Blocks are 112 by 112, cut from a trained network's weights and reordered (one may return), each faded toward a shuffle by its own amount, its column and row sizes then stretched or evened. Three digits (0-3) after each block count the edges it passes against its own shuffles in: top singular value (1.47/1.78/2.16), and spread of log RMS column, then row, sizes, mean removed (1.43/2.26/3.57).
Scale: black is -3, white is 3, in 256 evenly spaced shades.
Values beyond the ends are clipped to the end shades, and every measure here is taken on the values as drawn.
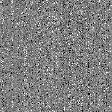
0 2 0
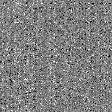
1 1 1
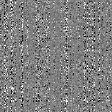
1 3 1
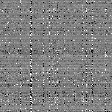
2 2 2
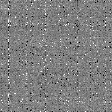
1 2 1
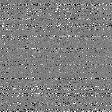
1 1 3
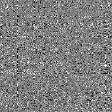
1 2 2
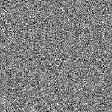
2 1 1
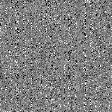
0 2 1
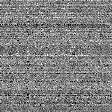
3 1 2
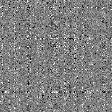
1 2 1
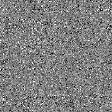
0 1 2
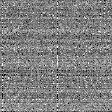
3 2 1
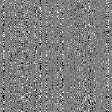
3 3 1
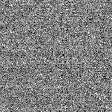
0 1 0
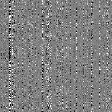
3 3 1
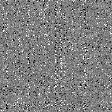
1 2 1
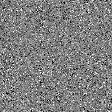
0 1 1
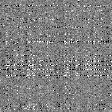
2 1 2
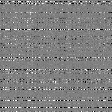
3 0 3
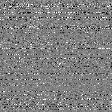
0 0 3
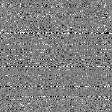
2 1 3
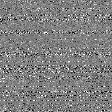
0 0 3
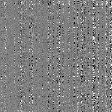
2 3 1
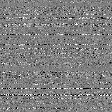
1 0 3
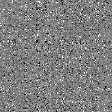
1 2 1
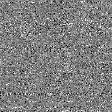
0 1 2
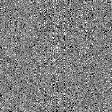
1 2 1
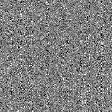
2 2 0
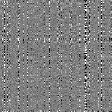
3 3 1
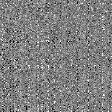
1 2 1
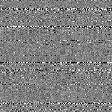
3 0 3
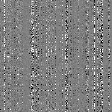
2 3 1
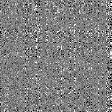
2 3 2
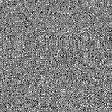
3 0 1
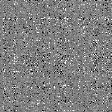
0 2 2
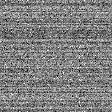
3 1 0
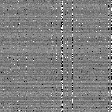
3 2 0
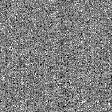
1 1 0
